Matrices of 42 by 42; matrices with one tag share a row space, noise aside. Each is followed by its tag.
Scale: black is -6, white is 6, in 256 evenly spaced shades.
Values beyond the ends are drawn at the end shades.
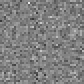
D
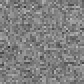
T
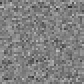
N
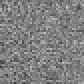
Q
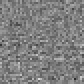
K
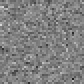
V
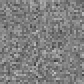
D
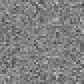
D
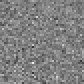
N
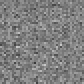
D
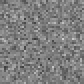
V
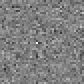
D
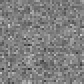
T
